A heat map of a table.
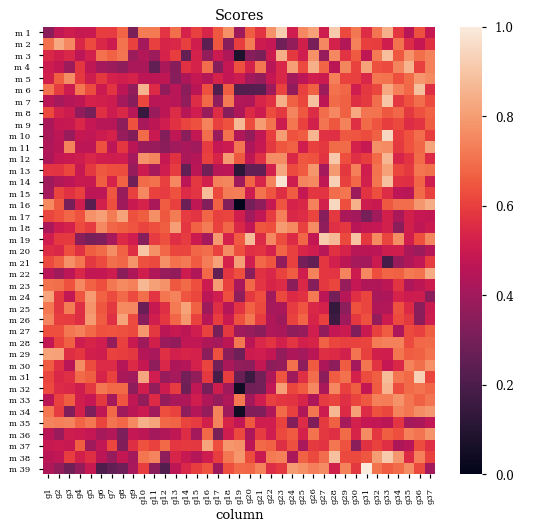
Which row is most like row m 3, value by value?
m 32
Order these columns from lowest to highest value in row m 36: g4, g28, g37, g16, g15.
g15, g4, g28, g16, g37
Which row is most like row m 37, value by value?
m 15
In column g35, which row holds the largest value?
m 4
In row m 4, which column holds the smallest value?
g11
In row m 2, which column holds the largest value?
g2
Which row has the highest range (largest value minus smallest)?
m 16
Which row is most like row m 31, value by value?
m 6
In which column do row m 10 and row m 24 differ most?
g33
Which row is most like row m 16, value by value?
m 34
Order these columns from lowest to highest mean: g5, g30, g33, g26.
g5, g30, g26, g33
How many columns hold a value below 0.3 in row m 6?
4
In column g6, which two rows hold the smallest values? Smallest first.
m 39, m 19
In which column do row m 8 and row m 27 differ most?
g10
